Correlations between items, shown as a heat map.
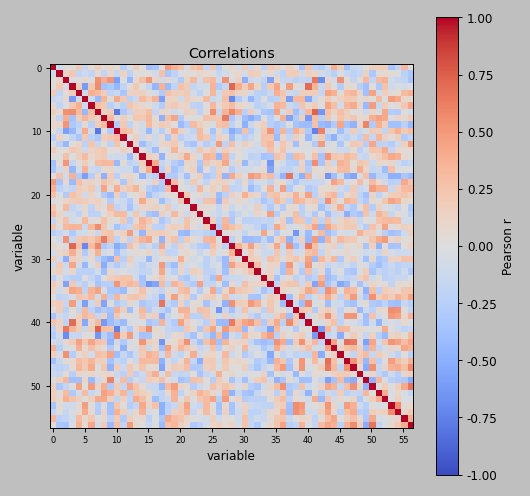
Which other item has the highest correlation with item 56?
50
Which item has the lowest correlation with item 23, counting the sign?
46
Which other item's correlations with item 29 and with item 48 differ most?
3
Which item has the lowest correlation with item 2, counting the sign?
42
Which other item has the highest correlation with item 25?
7
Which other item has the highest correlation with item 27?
8
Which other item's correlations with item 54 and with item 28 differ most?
5
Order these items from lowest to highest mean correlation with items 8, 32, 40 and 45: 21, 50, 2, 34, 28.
34, 50, 21, 28, 2
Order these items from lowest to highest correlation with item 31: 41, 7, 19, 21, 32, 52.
19, 52, 21, 41, 7, 32
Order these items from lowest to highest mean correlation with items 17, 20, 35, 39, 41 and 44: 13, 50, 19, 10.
10, 19, 13, 50
